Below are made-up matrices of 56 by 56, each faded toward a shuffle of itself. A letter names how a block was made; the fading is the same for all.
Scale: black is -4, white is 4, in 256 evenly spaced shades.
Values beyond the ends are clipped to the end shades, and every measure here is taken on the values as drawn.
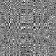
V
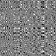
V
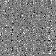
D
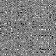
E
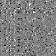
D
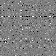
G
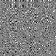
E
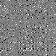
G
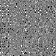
D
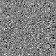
E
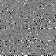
G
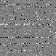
G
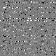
G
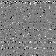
G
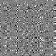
V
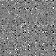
D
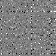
D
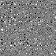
G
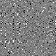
D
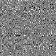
E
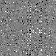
D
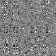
D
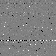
G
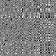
V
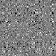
E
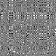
V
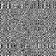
V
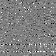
G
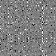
D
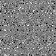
G
